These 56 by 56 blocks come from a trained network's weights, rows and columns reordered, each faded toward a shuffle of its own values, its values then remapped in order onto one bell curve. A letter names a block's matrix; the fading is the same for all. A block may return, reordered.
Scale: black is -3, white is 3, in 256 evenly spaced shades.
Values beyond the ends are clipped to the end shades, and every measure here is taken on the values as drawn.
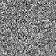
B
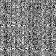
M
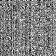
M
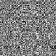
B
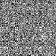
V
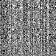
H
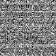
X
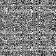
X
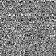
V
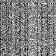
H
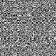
B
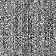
M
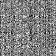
M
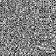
B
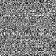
V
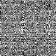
X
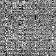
X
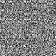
V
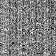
M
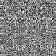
V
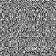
B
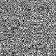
B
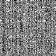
M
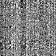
H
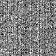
M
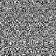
V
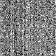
M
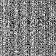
H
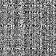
H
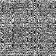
X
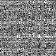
X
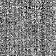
M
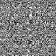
V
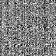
M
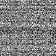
X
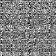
X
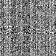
H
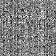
M
